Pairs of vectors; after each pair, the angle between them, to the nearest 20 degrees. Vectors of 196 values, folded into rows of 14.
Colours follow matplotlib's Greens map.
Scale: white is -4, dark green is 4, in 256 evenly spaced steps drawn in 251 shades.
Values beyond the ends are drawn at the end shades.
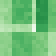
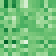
100 degrees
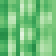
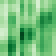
140 degrees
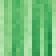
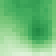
80 degrees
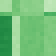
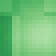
60 degrees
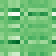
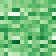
40 degrees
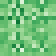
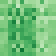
140 degrees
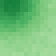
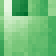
100 degrees
